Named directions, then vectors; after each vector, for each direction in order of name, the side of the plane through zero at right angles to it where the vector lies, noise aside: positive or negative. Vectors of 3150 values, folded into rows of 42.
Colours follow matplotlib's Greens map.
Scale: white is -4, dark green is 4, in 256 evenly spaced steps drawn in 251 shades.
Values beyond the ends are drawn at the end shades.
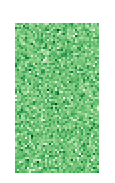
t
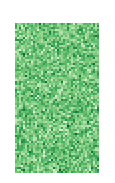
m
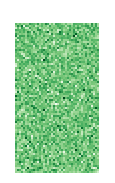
negative, negative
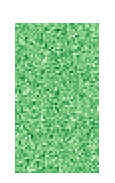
negative, positive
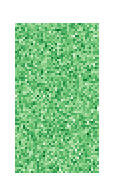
negative, positive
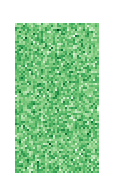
negative, positive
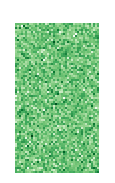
positive, positive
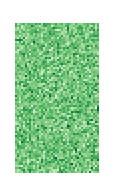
positive, negative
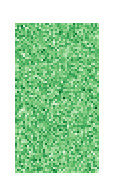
negative, negative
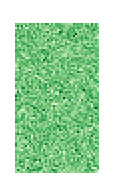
negative, negative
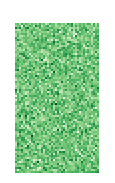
positive, positive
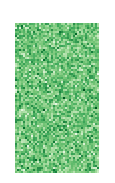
negative, negative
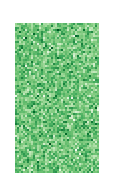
negative, positive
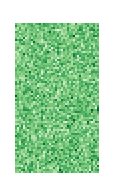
positive, negative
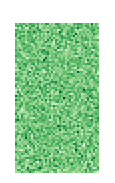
negative, negative
